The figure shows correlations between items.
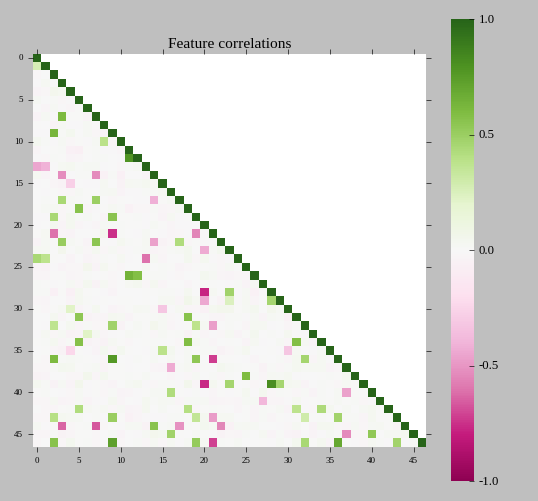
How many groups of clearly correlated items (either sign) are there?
12
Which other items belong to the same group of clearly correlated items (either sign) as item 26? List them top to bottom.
11, 12
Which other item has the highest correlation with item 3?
7
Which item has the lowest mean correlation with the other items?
21
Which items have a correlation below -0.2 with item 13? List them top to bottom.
0, 1, 24
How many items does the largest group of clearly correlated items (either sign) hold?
8
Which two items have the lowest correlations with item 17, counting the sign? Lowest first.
44, 14
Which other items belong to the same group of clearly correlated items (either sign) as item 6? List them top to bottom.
33
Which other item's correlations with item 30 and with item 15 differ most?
35
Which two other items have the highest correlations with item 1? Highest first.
24, 0
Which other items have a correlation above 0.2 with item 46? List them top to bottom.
2, 9, 19, 32, 36, 43
